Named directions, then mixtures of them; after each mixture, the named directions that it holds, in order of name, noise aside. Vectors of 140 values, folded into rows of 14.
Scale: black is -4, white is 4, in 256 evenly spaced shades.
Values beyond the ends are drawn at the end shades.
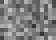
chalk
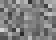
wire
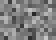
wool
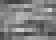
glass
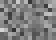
wire.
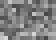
glass, wire, wool.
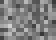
chalk.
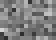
glass, wire, wool.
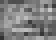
chalk, glass.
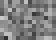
chalk, wire, wool.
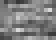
glass.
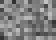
chalk, glass, wire.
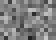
wool.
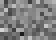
chalk, glass, wire.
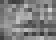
chalk, glass.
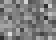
chalk, wire.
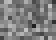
chalk.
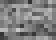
glass, wire, wool.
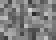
wire, wool.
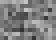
glass, wire, wool.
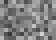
chalk.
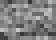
glass, wire, wool.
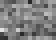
glass, wire, wool.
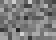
glass, wire.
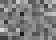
wire.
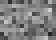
glass, wool.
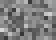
wire, wool.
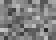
chalk, wire, wool.
